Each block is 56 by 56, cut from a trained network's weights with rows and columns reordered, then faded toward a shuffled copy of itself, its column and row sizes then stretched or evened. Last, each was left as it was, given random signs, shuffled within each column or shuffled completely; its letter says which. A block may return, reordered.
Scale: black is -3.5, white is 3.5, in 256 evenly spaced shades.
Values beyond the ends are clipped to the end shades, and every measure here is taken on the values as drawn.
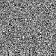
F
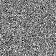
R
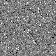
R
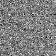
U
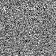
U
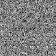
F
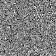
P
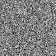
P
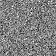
R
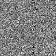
U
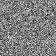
P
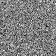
R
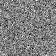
R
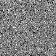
U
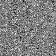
P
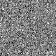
U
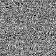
F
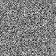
F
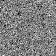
R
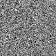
P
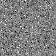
P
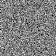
P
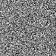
P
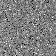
R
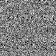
F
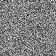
R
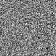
F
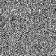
F
